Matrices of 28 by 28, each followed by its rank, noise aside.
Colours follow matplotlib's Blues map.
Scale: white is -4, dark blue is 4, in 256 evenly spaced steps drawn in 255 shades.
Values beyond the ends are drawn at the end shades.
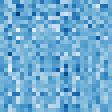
four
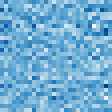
six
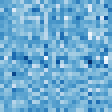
four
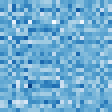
four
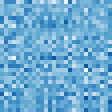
four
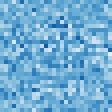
eight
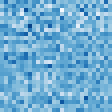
six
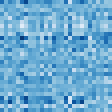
three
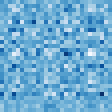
three
